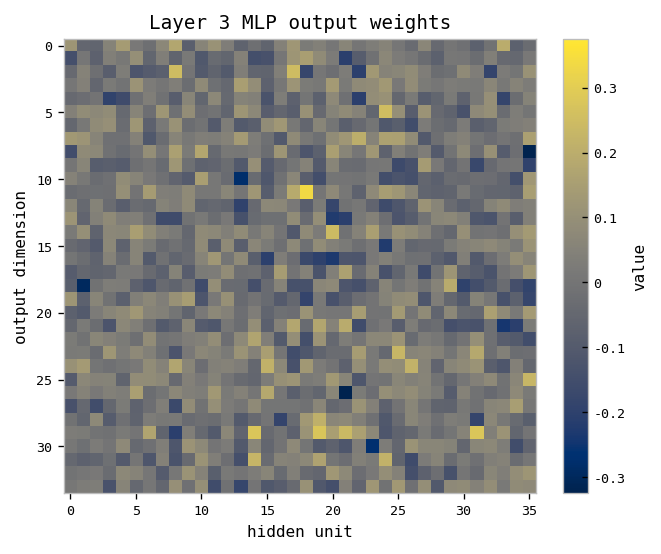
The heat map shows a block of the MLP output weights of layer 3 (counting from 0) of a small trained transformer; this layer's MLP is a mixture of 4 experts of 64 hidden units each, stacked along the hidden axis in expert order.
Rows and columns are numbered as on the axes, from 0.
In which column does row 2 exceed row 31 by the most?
8
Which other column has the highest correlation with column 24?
13
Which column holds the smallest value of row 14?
17
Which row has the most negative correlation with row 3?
12
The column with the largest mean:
5
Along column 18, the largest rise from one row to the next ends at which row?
11
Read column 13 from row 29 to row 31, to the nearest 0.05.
-0.05 -0.1 -0.15
